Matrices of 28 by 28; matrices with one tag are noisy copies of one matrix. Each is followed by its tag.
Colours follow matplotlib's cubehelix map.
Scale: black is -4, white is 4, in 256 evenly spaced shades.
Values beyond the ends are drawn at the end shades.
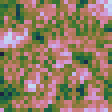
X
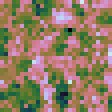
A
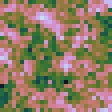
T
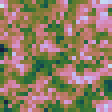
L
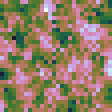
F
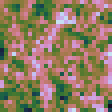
A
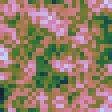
T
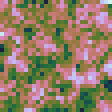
L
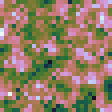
L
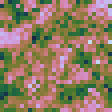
X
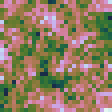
T
